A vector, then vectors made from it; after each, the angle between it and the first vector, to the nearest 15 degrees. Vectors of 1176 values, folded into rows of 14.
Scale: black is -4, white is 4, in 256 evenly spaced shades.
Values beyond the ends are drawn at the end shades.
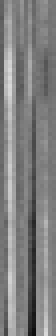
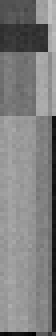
90 degrees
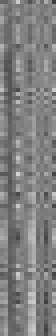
135 degrees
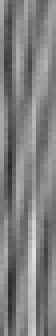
150 degrees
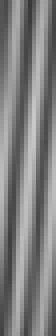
90 degrees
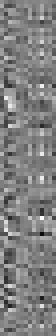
90 degrees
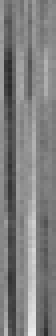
165 degrees
